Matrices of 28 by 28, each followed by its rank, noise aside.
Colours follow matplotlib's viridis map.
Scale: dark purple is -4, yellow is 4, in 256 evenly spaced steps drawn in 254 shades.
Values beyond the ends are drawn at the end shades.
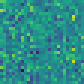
eight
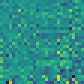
six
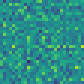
six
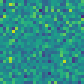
eight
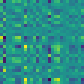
two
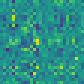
three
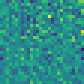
six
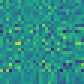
four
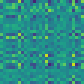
two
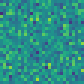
eight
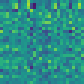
four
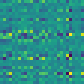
two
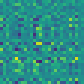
three
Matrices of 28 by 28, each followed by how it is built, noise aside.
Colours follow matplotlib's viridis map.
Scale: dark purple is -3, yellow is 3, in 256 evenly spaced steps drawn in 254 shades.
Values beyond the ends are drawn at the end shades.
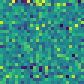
uneven rows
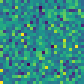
noise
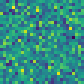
noise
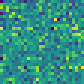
uneven rows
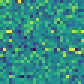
uneven rows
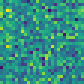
blocks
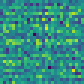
blocks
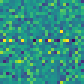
uneven rows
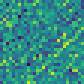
Hankel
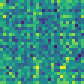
blocks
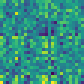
low rank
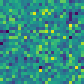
low rank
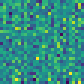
blocks
